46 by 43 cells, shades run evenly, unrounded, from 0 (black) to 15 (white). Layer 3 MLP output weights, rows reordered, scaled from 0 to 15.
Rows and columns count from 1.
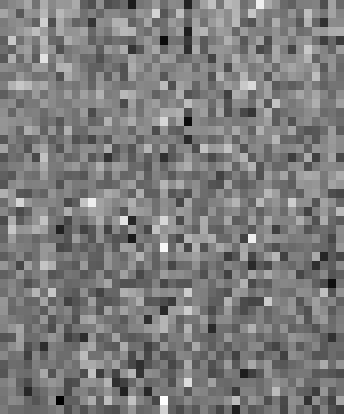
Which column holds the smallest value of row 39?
6
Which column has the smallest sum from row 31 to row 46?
42
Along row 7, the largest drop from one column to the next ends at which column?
7
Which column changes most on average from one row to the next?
24
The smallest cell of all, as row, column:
45, 8
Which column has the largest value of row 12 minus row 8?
35
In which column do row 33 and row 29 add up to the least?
29
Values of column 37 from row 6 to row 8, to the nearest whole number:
4 8 10
